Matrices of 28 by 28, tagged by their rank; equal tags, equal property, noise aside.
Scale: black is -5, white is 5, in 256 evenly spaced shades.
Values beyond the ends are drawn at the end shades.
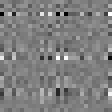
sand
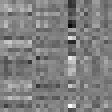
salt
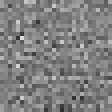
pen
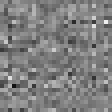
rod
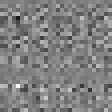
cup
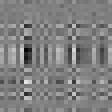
sand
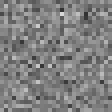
pen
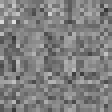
rod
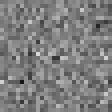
pen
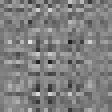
salt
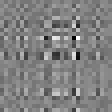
sand
